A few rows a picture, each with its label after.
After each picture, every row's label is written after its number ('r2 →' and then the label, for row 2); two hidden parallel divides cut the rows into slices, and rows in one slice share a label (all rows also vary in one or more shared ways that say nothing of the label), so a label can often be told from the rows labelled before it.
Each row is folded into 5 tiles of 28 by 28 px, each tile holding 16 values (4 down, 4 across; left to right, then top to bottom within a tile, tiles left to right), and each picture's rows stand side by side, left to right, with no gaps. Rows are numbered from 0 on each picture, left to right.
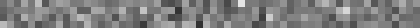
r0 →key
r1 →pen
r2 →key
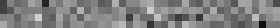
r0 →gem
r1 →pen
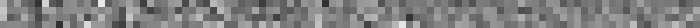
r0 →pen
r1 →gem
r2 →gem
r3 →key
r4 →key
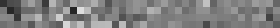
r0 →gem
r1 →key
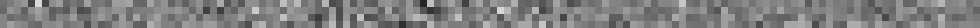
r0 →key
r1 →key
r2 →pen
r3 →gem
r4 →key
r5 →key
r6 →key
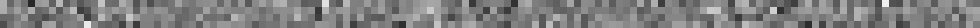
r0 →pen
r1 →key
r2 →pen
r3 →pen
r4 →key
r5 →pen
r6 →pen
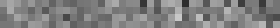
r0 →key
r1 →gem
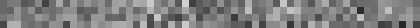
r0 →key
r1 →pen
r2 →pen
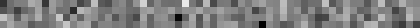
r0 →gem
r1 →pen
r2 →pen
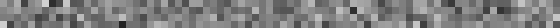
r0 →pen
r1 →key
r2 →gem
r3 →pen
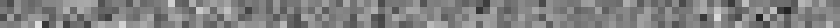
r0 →gem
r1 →gem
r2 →key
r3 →key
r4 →key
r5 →pen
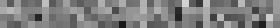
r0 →pen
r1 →pen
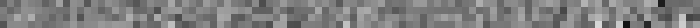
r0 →key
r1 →key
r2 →key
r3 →key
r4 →gem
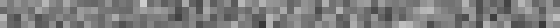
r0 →key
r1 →pen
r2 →key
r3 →pen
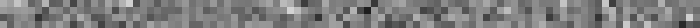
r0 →pen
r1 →key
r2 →pen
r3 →gem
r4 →pen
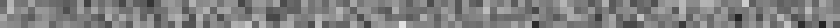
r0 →key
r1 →gem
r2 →gem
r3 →key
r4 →pen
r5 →pen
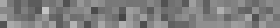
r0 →key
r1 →key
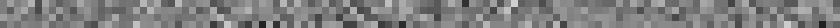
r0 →key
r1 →pen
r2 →pen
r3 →gem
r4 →key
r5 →pen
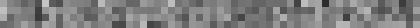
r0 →pen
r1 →key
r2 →gem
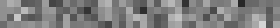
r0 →pen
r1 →gem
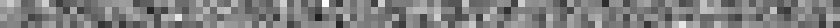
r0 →pen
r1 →gem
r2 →pen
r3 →pen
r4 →gem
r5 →pen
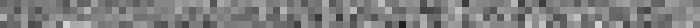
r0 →key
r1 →key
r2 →pen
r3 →gem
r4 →key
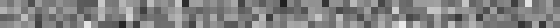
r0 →pen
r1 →gem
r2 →gem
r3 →pen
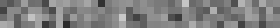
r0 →gem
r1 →pen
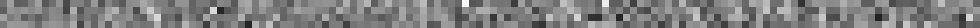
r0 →key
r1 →pen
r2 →key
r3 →pen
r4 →pen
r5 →gem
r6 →pen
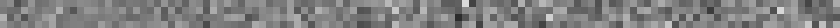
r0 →key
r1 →key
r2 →key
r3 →pen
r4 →key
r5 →gem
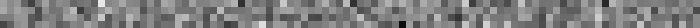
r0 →pen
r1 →gem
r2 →pen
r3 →pen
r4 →gem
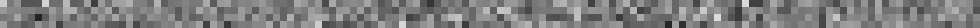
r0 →pen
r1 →key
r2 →gem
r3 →gem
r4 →pen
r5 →pen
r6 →key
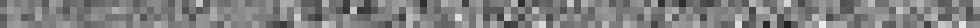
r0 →key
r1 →key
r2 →pen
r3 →gem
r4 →key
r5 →gem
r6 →gem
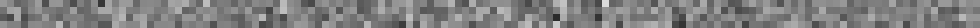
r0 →key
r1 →key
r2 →pen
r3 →gem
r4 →pen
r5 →key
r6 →key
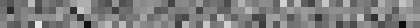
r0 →gem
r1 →pen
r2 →pen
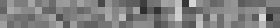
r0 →key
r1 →gem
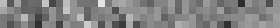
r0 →pen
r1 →key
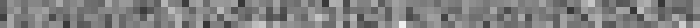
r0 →key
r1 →gem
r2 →gem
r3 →key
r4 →gem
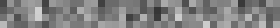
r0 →gem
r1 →gem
